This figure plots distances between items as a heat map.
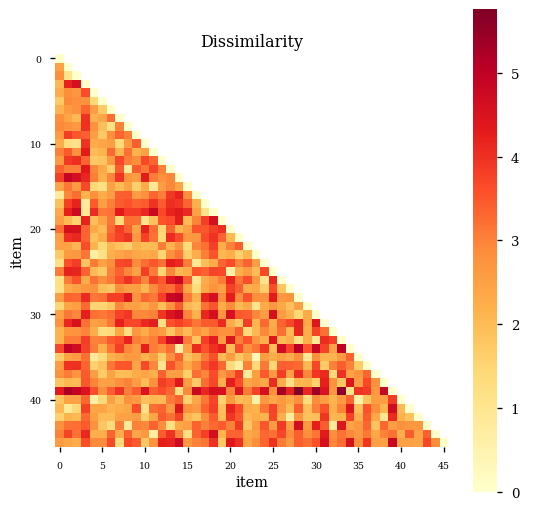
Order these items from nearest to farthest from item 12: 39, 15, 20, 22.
20, 15, 22, 39
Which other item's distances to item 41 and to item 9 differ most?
1
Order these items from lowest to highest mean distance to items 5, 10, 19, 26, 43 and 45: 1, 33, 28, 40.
40, 1, 33, 28
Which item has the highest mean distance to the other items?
39
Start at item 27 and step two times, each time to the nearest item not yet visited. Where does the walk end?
38
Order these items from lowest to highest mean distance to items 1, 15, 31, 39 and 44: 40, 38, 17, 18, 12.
40, 12, 38, 17, 18
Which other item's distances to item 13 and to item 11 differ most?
44
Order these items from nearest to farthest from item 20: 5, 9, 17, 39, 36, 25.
25, 36, 5, 9, 39, 17
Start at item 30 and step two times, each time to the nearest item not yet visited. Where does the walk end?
28
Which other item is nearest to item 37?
22
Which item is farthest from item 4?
18
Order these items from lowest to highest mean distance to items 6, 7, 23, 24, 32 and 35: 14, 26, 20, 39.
26, 20, 14, 39
